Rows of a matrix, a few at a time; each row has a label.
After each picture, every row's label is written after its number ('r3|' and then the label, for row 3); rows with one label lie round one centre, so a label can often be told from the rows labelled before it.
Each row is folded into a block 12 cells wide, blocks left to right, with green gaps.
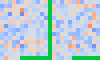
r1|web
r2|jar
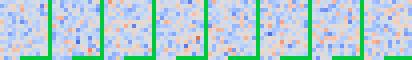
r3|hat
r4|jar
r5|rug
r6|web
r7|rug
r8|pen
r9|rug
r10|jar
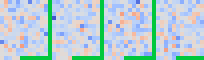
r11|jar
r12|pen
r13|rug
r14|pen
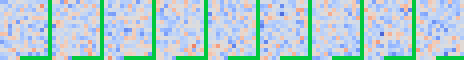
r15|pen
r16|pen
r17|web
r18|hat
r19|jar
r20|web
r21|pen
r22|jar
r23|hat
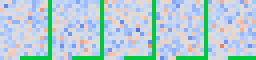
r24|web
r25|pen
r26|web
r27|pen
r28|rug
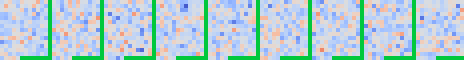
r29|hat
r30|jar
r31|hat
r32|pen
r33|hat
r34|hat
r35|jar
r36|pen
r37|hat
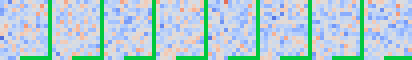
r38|pen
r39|rug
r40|jar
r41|web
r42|jar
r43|web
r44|web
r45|rug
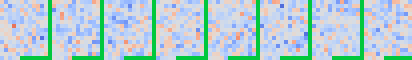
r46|hat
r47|web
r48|hat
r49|rug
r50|rug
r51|rug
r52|pen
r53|pen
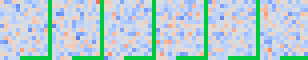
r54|pen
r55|hat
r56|jar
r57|jar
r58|rug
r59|jar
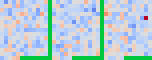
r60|jar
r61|hat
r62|rug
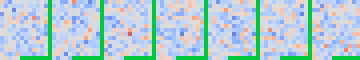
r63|jar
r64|jar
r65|rug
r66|web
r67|jar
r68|hat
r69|pen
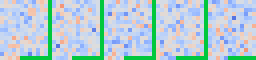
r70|web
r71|rug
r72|web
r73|jar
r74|jar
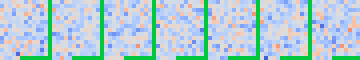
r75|pen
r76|jar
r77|web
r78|hat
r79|pen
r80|hat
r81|jar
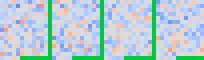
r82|pen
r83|pen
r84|hat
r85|hat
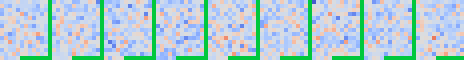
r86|pen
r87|pen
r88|hat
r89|pen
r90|pen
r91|rug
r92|rug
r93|jar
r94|pen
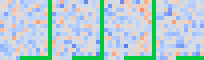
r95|hat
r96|web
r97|web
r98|rug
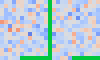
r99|hat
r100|jar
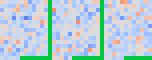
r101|jar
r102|jar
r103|rug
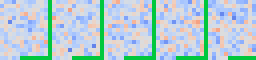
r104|jar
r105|jar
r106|rug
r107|hat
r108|jar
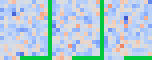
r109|pen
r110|web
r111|hat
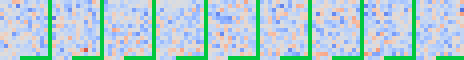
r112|rug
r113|pen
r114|rug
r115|hat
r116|hat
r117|jar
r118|web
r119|hat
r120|jar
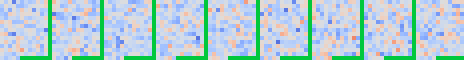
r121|hat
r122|hat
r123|web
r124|hat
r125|web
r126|pen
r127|web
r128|pen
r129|web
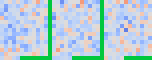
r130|web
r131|pen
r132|pen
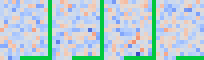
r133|rug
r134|web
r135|jar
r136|rug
